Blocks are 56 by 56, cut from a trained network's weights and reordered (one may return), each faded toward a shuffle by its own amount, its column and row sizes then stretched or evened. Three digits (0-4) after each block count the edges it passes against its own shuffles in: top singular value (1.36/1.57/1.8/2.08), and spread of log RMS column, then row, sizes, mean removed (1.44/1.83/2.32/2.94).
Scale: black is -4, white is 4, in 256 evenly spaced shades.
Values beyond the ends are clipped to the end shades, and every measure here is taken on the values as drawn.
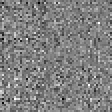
0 3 2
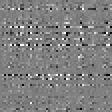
4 2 4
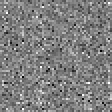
0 2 1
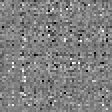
0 3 3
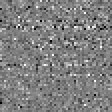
2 1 3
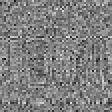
4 0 2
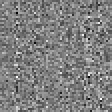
0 3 0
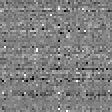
2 1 3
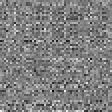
4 1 4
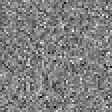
2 1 0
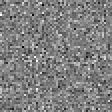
1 1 1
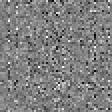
0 3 1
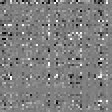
0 4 4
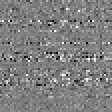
0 0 4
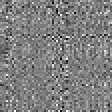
4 3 2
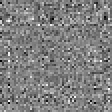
2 2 2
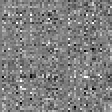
1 4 3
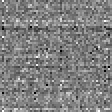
2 2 1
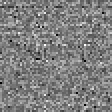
0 0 1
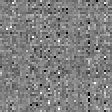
0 3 0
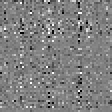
0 3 3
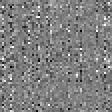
1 4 1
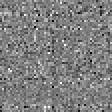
0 1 3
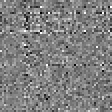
3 2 2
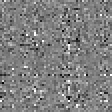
0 3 3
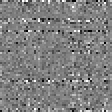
2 3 4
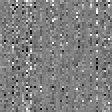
0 4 0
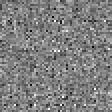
0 1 2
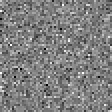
0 0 1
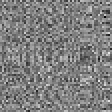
4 1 0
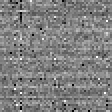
2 1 0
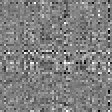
4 3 3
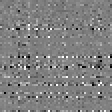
3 2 4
